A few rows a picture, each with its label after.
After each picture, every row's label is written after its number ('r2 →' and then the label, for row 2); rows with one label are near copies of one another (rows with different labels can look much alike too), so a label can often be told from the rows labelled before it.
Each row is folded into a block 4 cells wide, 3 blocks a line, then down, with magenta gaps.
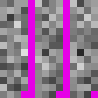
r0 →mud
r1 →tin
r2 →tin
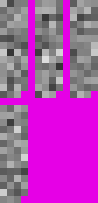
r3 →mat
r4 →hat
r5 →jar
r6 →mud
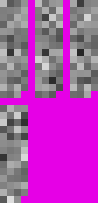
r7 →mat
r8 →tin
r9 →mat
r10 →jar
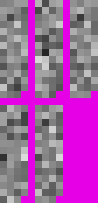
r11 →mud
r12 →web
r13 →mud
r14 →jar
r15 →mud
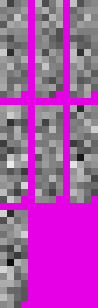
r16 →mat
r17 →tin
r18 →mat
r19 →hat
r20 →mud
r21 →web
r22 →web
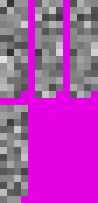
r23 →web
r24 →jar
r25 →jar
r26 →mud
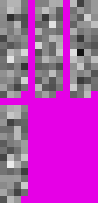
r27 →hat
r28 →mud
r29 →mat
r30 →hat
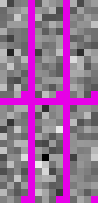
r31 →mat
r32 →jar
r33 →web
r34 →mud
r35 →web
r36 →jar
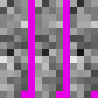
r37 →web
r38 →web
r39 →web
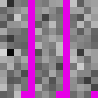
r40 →mat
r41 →mud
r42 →tin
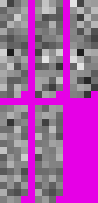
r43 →mat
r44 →hat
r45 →tin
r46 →mud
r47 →mud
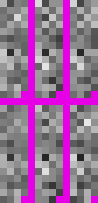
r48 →mat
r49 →tin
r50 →tin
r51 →mat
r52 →tin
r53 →mat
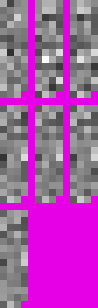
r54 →mat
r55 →hat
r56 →hat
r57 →jar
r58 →jar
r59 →jar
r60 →jar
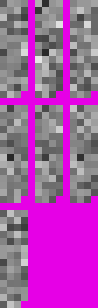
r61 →jar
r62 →web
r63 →mud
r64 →mat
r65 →web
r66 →tin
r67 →jar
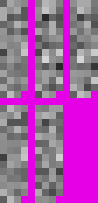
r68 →jar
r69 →hat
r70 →hat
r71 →jar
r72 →mud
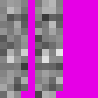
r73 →hat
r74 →hat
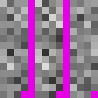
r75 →tin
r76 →tin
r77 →mud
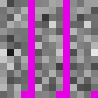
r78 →mat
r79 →mud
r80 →mud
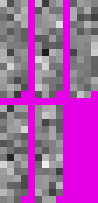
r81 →tin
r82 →web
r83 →jar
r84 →web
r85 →hat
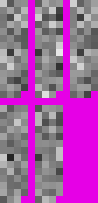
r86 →tin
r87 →jar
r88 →tin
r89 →mat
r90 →jar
